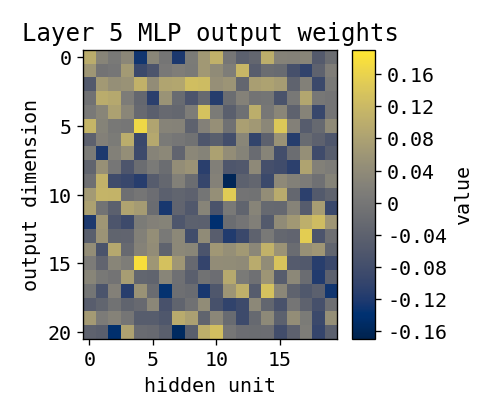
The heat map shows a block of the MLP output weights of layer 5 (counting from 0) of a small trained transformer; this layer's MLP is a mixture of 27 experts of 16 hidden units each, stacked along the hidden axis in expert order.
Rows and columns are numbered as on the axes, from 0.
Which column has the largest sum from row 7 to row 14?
17
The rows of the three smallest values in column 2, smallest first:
20, 9, 12
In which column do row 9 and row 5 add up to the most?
15
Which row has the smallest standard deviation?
18
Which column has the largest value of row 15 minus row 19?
4
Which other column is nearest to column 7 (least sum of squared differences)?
8
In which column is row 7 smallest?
1
